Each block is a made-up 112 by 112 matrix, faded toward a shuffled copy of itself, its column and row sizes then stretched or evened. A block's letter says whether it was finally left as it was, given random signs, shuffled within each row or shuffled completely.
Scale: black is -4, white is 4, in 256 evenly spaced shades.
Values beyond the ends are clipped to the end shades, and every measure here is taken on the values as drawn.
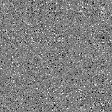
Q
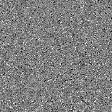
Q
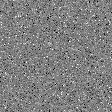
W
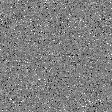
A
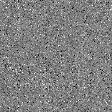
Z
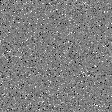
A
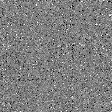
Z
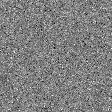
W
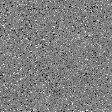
Z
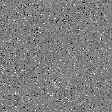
Q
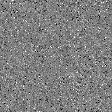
Q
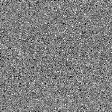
Q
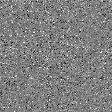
Z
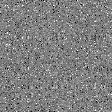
Q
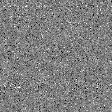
Z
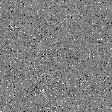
Q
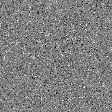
W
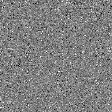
Z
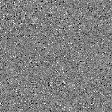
Q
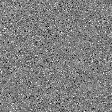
A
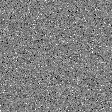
W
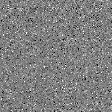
Q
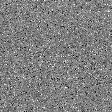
A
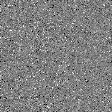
Z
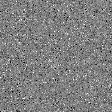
Z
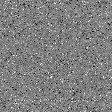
A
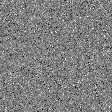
W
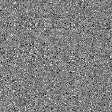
Q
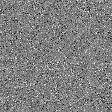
A
